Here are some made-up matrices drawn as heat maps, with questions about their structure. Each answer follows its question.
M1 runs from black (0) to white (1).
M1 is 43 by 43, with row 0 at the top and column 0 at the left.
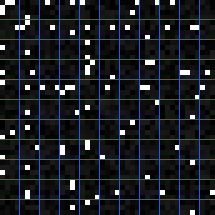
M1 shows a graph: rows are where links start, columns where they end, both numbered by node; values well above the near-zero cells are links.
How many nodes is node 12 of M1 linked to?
3
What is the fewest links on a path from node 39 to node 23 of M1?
3
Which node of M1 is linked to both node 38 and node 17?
node 5
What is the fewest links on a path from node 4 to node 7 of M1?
4
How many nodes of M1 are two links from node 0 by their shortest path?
7
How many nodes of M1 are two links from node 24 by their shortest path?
1
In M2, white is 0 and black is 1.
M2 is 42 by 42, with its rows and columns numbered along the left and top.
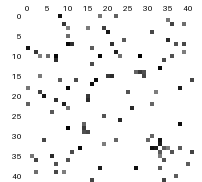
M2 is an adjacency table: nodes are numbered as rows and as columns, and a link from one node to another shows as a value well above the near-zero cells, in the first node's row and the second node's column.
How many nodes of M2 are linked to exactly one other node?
10
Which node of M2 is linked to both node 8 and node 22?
node 0
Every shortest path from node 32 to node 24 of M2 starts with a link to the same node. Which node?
node 33
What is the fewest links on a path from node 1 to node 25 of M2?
5
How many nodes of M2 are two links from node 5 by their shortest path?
6
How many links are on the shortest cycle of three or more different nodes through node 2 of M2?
3
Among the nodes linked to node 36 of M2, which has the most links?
node 10
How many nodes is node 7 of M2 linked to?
5
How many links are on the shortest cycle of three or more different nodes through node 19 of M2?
7
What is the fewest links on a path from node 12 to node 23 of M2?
6
